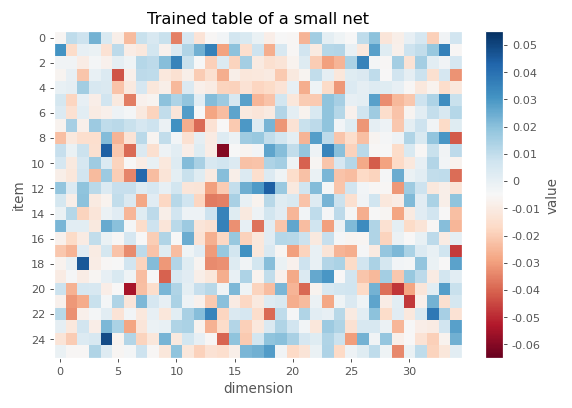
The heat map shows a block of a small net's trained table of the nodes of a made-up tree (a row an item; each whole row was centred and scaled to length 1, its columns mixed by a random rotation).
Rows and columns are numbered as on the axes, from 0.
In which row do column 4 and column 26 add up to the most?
24
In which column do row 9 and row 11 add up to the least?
6
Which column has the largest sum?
4
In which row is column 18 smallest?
22
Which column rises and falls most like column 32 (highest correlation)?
12
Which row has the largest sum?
1
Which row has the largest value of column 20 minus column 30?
15
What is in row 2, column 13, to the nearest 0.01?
-0.02
